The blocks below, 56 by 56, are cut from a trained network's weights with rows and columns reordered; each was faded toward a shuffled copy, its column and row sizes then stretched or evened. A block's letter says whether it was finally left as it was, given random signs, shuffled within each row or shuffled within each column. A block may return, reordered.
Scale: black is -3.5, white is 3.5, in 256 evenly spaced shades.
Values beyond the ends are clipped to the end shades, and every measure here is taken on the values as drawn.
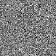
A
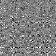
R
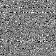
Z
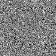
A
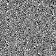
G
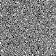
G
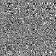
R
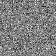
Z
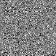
A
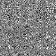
A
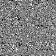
A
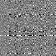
R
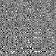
R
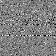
Z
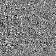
A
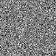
A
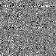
A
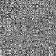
R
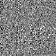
A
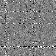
A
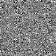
A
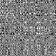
R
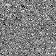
Z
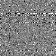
A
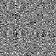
R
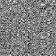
R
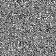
Z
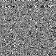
A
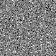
G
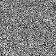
A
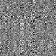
R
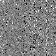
G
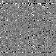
R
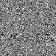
A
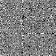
A
